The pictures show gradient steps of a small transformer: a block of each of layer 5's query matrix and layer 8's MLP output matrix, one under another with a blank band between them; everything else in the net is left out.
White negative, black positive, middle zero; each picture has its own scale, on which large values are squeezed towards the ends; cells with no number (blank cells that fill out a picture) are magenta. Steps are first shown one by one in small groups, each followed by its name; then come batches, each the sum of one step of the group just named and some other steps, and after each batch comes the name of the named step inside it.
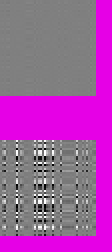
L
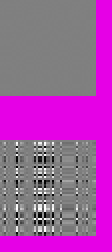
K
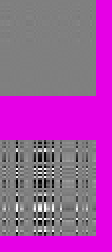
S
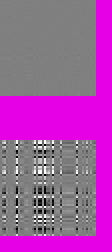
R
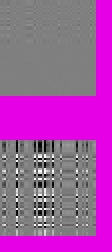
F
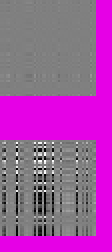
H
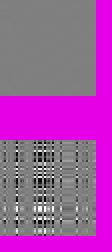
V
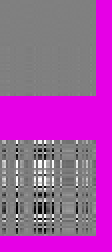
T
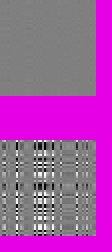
L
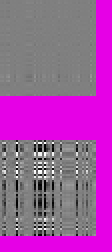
H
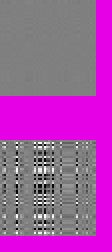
R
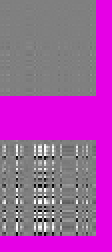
L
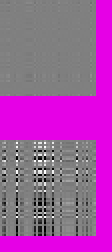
H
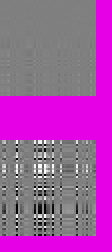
T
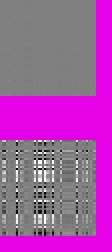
T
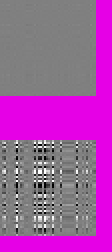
R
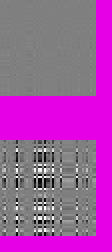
V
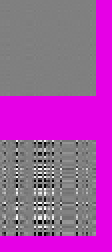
V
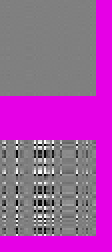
R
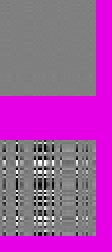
H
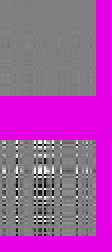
R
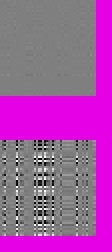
F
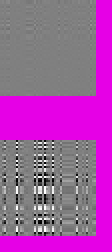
K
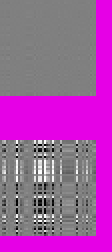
R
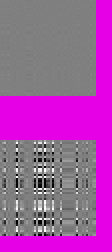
K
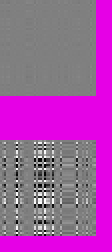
L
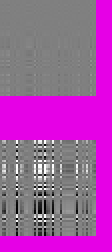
T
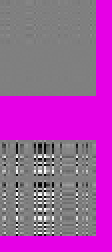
F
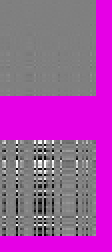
H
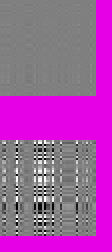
T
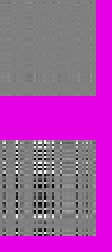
H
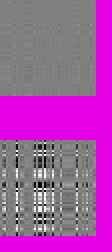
K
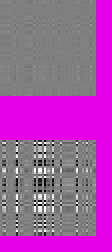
R
